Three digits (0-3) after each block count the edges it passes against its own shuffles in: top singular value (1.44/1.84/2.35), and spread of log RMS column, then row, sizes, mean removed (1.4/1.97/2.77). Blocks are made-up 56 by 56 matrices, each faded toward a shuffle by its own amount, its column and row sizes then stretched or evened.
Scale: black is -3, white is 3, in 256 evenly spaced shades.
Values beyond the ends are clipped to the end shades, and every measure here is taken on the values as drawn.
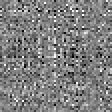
2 2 2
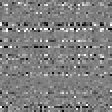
3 1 3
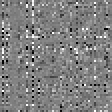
1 3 2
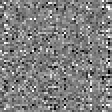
1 2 1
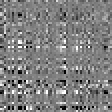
3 3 3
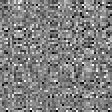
3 1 2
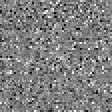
0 0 2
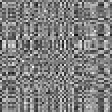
3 2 2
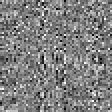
2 2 0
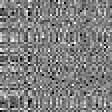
3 2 0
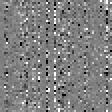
2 3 0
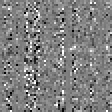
0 3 0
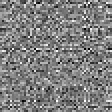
3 1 2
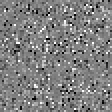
0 1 1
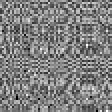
3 0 0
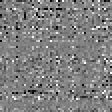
0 2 3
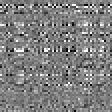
3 1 3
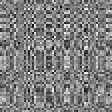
3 3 2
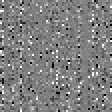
1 3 0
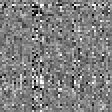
1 3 2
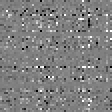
1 2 3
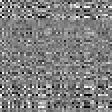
3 1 3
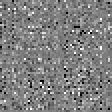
0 2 2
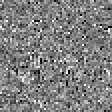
1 1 1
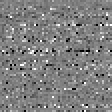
0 1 3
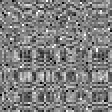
3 0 0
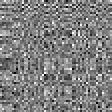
3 1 1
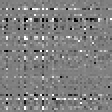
3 2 3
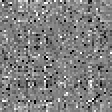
2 1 1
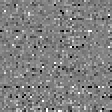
0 1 2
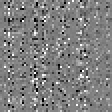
1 3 1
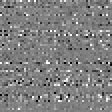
1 1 3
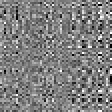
3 3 2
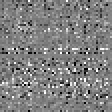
0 2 3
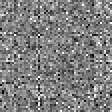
2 1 0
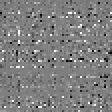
0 2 3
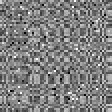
3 0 0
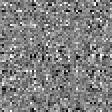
1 2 2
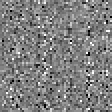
0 2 0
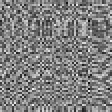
3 1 2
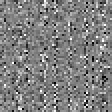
2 3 0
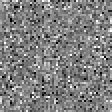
1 1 1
